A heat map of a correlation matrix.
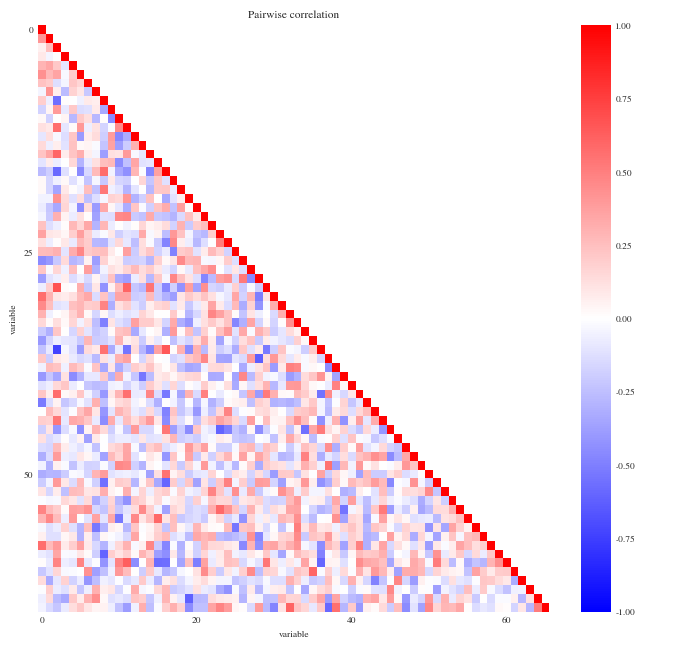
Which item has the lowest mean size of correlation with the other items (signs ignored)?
3
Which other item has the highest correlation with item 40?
38
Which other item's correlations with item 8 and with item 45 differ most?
18
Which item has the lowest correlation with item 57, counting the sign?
28
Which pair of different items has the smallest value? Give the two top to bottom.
2, 36
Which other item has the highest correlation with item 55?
15
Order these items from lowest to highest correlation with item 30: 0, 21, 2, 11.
2, 21, 11, 0
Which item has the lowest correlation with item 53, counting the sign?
11
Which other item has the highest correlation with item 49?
37
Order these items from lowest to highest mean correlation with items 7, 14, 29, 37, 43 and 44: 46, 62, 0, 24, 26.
26, 62, 46, 24, 0
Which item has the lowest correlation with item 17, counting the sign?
25
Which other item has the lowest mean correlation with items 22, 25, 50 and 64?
56
